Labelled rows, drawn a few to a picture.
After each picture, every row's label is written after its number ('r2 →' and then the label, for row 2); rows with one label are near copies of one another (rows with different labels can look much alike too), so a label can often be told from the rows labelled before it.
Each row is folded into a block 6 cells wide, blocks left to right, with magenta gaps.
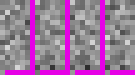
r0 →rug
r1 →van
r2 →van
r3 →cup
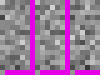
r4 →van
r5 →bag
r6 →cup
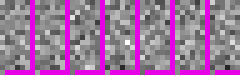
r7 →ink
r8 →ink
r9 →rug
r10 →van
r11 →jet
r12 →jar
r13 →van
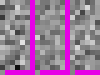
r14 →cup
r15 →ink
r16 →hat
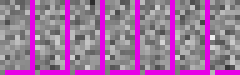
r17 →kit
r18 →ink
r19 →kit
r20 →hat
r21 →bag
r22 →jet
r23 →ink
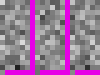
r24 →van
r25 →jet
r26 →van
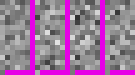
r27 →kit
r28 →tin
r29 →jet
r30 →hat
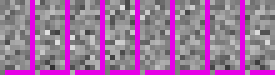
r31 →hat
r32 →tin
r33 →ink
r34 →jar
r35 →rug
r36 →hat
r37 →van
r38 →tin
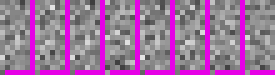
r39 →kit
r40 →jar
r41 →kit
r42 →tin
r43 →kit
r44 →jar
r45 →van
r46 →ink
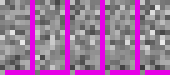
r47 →tin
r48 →kit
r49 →bag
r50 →bag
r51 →bag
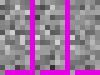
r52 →bag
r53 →cup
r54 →ink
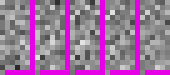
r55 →van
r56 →kit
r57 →jar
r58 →rug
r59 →rug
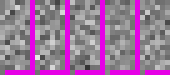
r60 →hat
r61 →kit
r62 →van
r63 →kit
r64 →rug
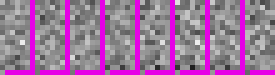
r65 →tin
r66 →jet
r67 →kit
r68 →van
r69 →cup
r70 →van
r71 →van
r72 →jet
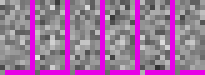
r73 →bag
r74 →kit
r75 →jar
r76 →jet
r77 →ink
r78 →jet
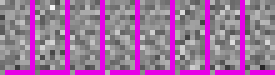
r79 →van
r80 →jar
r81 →ink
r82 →ink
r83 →ink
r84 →rug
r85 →bag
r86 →van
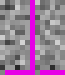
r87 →cup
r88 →van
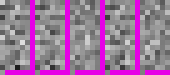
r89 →cup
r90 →cup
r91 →kit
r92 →cup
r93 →jar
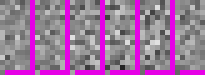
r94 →kit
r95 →ink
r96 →ink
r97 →cup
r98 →jar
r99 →jet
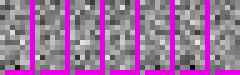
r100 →cup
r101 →kit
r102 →jar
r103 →kit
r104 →van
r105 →van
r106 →jet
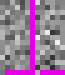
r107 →kit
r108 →tin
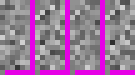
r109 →cup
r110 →hat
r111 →rug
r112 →hat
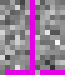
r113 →kit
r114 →tin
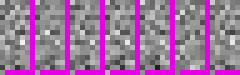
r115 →bag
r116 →tin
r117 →cup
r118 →tin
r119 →van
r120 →rug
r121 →bag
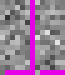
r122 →jet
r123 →tin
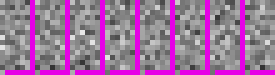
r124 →ink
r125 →van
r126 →tin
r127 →kit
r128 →jar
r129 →bag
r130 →jet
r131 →cup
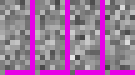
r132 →jar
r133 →jar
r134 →kit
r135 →bag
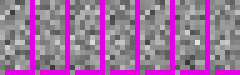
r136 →hat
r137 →van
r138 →bag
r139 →jet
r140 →hat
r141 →tin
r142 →jar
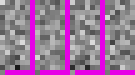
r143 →van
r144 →kit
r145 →van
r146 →hat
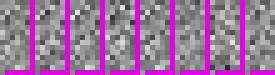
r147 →rug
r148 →hat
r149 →rug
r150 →jet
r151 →rug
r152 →kit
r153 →van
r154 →hat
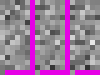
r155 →jet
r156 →cup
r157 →cup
